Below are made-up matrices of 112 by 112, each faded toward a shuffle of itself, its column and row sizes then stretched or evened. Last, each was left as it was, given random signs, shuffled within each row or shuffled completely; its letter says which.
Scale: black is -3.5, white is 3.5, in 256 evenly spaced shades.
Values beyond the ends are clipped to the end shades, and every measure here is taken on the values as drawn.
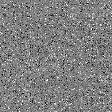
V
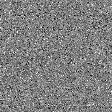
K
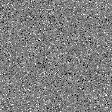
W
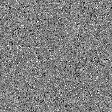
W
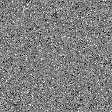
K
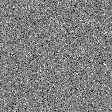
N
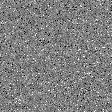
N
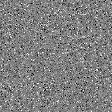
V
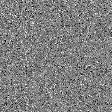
W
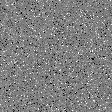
N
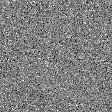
K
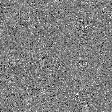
W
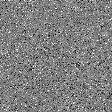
K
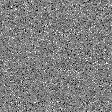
K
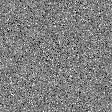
N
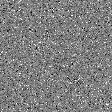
K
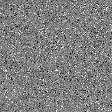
W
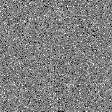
V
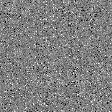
W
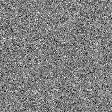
K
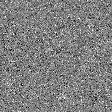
K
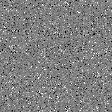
V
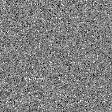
W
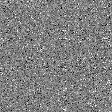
W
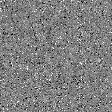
V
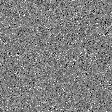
K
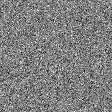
N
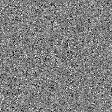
V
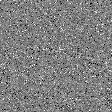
K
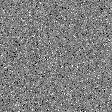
N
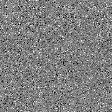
V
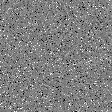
N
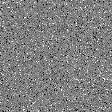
W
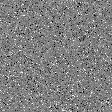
N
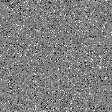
V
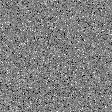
N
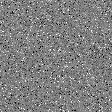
N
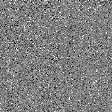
V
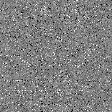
W
